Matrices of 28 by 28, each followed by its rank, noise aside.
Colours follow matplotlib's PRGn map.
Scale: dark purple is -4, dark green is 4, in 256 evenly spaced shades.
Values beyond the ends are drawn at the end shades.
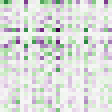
two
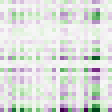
one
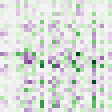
three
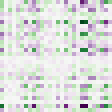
two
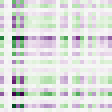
one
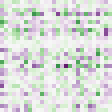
three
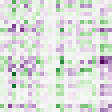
three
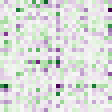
four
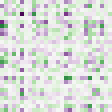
three
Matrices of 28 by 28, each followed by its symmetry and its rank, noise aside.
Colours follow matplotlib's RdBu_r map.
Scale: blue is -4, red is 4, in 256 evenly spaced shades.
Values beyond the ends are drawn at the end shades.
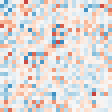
symmetric, rank five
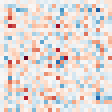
no symmetry, rank seven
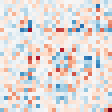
symmetric, rank five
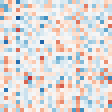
no symmetry, rank five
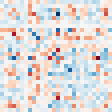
symmetric, rank five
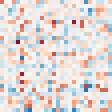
symmetric, rank five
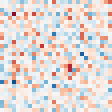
no symmetry, rank five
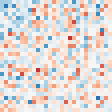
symmetric, rank five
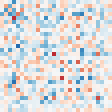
symmetric, rank five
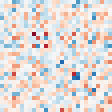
symmetric, rank six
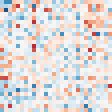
no symmetry, rank six
